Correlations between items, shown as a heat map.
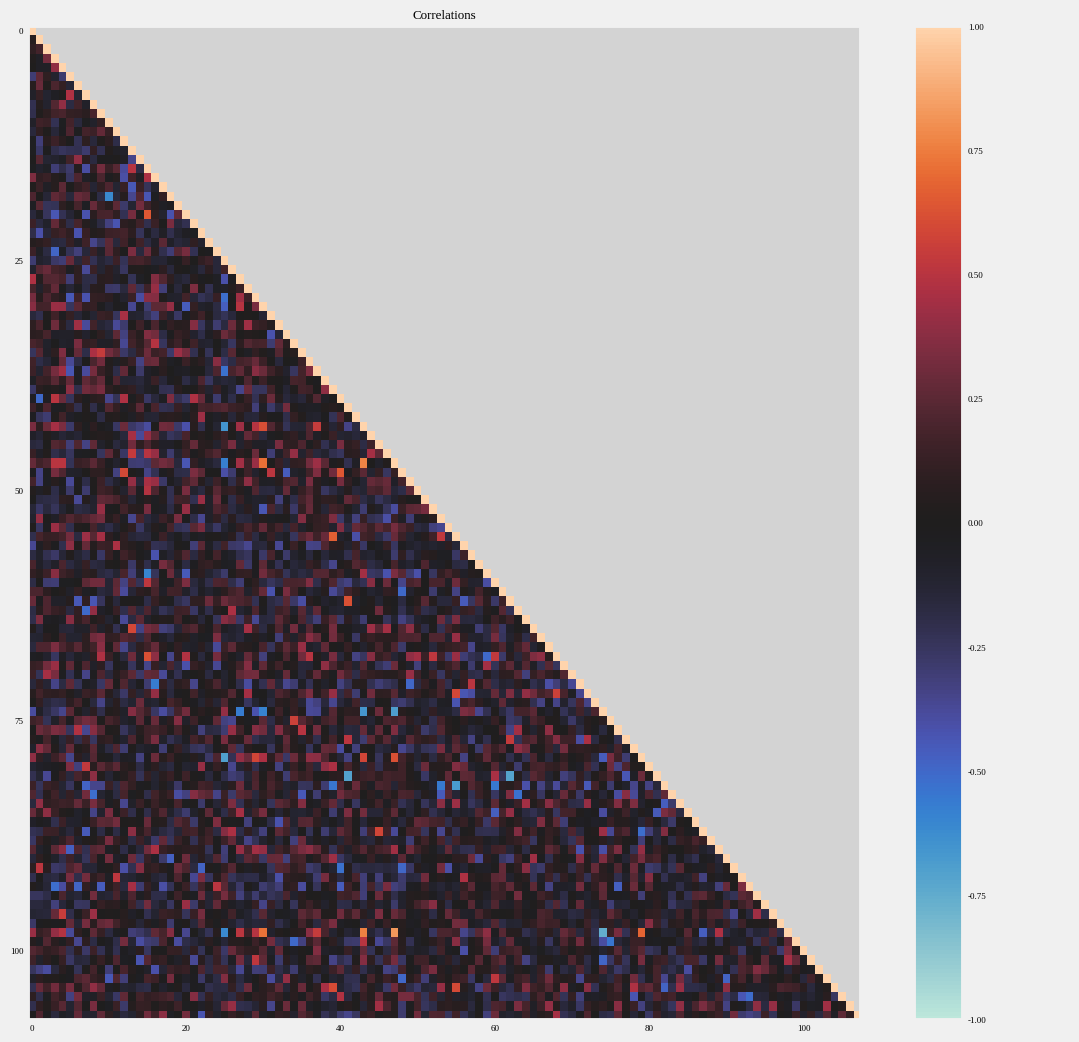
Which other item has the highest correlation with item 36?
68
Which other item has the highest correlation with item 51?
22
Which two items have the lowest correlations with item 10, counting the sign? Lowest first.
18, 103
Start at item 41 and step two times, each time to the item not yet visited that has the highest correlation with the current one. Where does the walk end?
77
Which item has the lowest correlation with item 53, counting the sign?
82
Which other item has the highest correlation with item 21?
40
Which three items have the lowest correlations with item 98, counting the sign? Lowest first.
74, 25, 87
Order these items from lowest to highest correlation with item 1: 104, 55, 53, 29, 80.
80, 29, 55, 104, 53
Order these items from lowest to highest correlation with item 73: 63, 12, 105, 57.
12, 105, 63, 57
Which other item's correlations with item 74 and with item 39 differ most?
55
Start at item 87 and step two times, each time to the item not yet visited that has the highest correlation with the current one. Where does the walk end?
106
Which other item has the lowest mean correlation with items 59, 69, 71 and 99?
15
